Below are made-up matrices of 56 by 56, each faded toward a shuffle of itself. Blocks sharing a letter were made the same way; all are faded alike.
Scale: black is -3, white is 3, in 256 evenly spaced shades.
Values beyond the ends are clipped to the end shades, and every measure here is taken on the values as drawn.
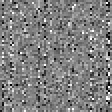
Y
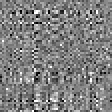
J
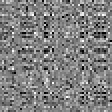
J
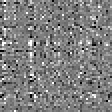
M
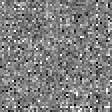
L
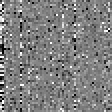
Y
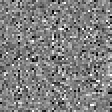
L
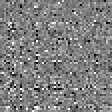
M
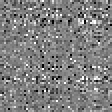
M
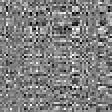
J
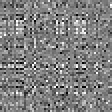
J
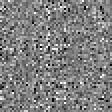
L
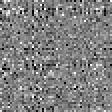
M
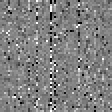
Y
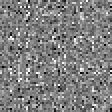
L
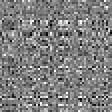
J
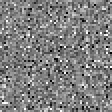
L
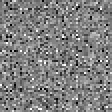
L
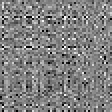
J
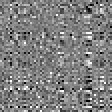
J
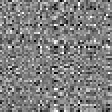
J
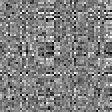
J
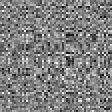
J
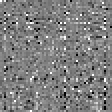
M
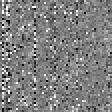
Y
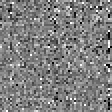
L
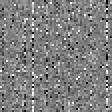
Y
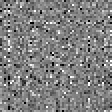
M
